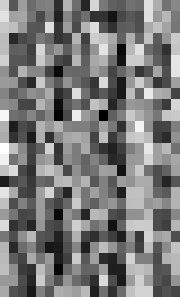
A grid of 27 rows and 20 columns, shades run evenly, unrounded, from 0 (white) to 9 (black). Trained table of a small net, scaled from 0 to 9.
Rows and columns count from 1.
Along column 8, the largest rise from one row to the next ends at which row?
18
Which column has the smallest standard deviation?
15
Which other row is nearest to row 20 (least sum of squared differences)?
10
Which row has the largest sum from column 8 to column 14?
2
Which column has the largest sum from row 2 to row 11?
7
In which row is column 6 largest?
23
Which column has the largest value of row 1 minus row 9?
9
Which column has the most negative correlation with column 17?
20
